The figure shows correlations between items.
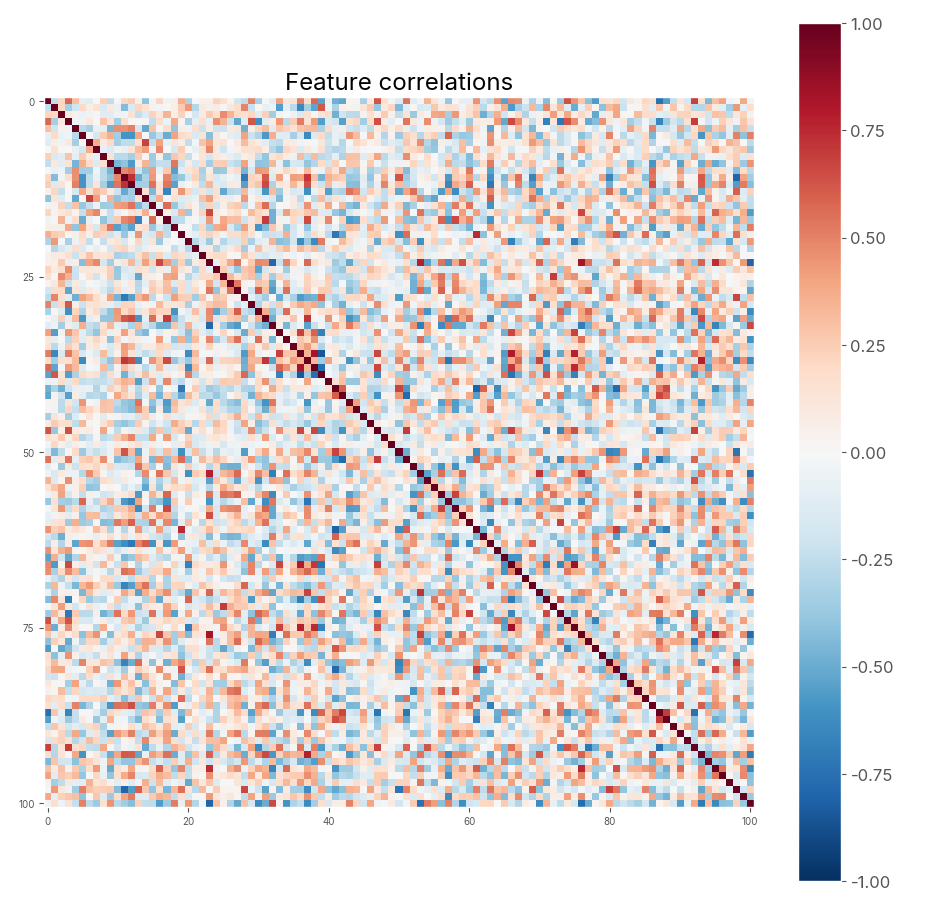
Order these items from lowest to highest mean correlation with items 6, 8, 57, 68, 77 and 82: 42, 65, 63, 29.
29, 42, 65, 63
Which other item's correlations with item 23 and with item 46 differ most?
100
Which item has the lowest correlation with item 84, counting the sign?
52
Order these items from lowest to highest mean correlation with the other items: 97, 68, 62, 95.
62, 68, 97, 95
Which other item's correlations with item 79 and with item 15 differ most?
73
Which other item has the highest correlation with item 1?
39
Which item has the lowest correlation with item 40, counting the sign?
13
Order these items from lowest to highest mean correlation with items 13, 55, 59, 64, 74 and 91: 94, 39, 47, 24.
94, 39, 47, 24
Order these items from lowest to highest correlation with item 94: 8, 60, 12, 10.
12, 10, 60, 8
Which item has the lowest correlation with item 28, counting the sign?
11
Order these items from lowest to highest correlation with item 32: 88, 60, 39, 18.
60, 39, 88, 18
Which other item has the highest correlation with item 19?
61
